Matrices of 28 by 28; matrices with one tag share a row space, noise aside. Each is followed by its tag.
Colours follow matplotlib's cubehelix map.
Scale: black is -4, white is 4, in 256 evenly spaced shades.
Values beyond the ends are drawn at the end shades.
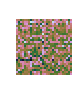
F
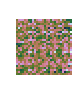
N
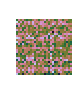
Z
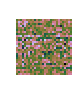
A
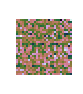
N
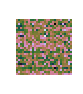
N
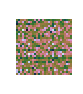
Z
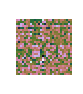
F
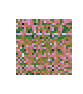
Z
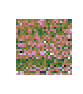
N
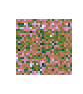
F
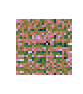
N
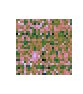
F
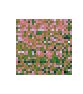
N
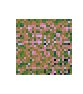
N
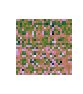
Z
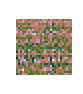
Z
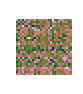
Z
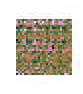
Z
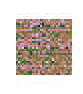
F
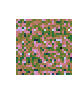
A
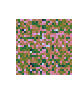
F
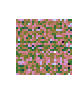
N
